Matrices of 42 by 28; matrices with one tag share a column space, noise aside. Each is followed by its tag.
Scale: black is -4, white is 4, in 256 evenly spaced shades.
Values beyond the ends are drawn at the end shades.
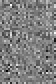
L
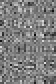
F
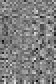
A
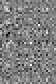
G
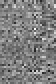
L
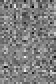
L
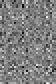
L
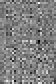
A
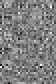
L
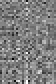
A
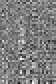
A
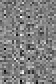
A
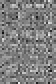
L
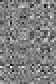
L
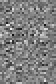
G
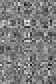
F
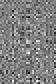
A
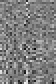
A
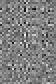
G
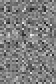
G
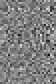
G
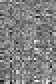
A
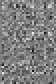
L
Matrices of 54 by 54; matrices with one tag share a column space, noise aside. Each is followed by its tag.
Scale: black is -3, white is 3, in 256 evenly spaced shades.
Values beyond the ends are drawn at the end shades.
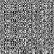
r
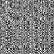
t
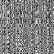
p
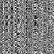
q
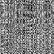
p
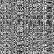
q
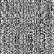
p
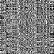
q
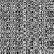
r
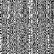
p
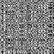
r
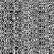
r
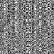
q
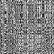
p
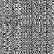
q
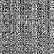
q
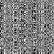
r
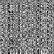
r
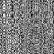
p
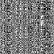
q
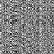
q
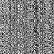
q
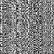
q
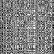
t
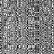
t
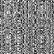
p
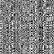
t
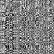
t
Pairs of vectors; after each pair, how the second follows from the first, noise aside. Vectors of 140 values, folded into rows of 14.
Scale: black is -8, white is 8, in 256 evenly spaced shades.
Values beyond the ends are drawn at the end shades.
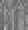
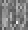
wrapped around, scaled up.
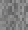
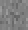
reversed, partly zeroed.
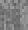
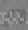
wrapped around, partly zeroed.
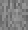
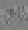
wrapped around, partly zeroed.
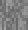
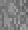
wrapped around.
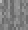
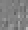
reversed, partly zeroed.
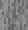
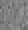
wrapped around, partly zeroed.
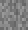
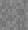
wrapped around, shrunk.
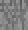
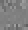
wrapped around, partly zeroed.
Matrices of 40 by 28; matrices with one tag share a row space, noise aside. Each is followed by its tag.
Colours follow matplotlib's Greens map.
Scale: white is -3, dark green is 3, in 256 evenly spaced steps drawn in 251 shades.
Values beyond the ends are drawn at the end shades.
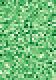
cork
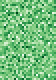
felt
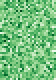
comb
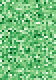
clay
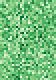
felt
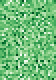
felt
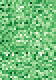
clay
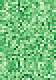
felt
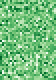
clay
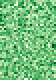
cork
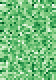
comb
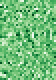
comb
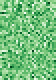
comb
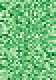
comb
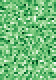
cork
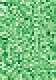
comb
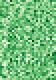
comb
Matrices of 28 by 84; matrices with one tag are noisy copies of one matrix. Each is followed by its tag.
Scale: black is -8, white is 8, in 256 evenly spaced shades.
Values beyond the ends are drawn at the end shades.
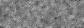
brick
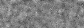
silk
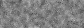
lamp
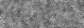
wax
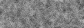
wax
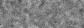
lamp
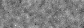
lamp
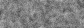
wax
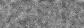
silk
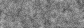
wax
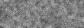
brick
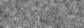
brick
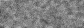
brick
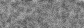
silk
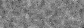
lamp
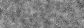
wax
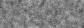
lamp
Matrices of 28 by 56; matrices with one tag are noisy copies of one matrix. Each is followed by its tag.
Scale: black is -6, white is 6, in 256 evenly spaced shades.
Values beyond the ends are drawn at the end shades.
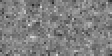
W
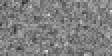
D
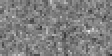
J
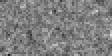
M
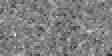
J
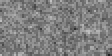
J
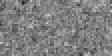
D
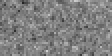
D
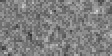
M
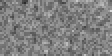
D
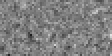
M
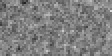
D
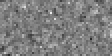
M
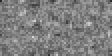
W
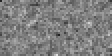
W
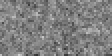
J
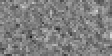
M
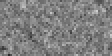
M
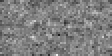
W
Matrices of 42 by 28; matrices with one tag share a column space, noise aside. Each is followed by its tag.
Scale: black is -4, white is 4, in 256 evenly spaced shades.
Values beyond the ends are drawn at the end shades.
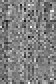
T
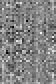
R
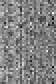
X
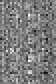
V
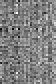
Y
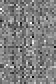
X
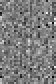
X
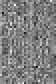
X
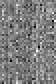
T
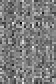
X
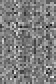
X
